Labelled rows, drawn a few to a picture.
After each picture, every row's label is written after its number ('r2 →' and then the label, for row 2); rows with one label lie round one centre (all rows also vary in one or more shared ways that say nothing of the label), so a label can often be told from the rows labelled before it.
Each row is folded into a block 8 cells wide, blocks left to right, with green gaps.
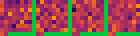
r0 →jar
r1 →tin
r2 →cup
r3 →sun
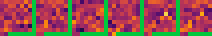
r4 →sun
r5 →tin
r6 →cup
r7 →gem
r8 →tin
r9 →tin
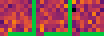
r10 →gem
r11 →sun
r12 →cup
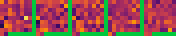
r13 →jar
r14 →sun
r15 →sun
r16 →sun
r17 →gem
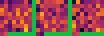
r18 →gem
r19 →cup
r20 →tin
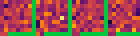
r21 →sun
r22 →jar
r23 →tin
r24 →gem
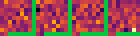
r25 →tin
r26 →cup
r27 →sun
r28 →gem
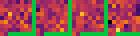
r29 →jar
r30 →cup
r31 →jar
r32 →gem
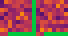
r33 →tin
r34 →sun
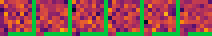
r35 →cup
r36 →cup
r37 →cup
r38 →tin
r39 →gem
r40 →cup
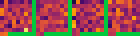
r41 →gem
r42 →sun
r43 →tin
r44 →jar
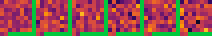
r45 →tin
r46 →jar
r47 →jar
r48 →sun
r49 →sun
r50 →tin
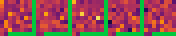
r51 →jar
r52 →jar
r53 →jar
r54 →gem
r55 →cup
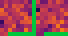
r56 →gem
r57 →cup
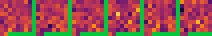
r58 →gem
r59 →cup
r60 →cup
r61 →jar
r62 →gem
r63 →cup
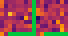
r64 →jar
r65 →gem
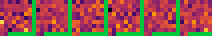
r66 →cup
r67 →cup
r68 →sun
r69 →cup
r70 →jar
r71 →gem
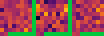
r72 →cup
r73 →jar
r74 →sun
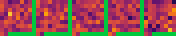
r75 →jar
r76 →jar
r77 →sun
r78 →sun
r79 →cup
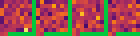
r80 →gem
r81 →tin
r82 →jar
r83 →sun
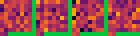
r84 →cup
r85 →jar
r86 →tin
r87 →jar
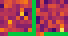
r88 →tin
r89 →gem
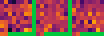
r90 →sun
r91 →gem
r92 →gem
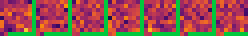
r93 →cup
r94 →sun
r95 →tin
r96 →tin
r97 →sun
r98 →sun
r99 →gem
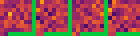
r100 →jar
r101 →tin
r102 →sun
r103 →tin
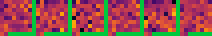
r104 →sun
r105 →gem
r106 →tin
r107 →sun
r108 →cup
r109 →cup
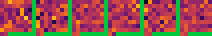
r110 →tin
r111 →tin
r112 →sun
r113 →sun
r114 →tin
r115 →sun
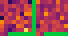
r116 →cup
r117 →jar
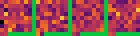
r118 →gem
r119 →jar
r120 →tin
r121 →jar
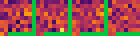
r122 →sun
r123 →gem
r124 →sun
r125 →tin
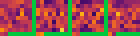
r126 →tin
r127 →gem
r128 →jar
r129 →jar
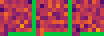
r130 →cup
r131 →sun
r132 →cup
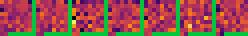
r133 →cup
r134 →cup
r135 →tin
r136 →cup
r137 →tin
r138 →jar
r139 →cup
